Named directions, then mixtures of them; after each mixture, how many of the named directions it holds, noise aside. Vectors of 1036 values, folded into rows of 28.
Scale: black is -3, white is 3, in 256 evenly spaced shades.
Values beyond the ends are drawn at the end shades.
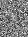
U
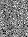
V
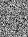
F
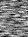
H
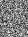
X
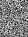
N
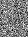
three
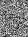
three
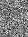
two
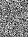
one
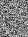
four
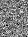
four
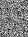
two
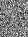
two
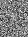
one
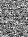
three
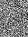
two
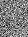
four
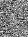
four
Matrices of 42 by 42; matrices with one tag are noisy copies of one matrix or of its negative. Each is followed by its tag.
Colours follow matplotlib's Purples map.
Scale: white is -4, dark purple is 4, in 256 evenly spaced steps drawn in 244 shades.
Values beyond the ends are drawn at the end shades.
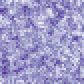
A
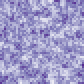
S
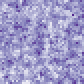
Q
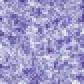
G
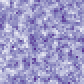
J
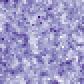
J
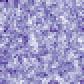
J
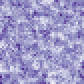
S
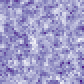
J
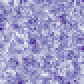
J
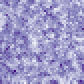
J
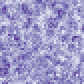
A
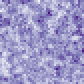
A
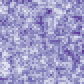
A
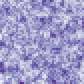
S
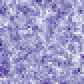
A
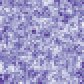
S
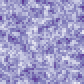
G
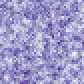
Q
